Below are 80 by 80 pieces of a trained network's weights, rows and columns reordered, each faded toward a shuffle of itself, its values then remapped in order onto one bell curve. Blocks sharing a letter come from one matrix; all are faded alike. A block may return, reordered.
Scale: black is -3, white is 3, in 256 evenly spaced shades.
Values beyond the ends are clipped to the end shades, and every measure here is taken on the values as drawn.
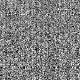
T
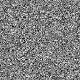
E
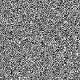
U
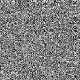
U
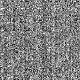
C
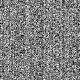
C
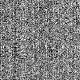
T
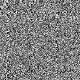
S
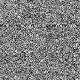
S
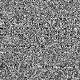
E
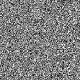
U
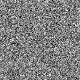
E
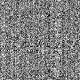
T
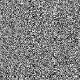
S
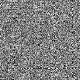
S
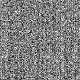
T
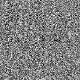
S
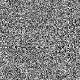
S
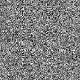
U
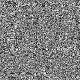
E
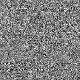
E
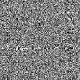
U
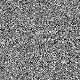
E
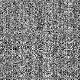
T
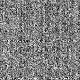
C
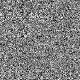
E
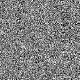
S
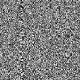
S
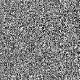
U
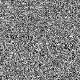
E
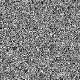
E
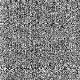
T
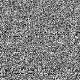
E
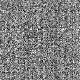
C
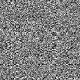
U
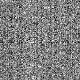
T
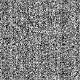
T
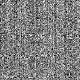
T
